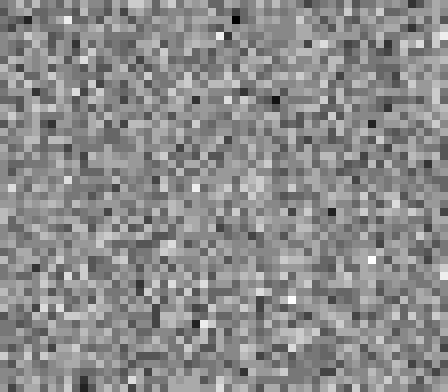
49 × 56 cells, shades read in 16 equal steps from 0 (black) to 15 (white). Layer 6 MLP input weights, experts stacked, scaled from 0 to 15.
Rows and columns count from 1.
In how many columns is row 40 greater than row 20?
25
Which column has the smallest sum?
54
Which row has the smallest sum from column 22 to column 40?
46
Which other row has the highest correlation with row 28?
21
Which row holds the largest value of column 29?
13
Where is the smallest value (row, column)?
3, 30
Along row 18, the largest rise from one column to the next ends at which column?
48
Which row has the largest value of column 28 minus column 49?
5
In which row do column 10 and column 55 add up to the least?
47
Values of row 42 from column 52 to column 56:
9 7 7 6 10
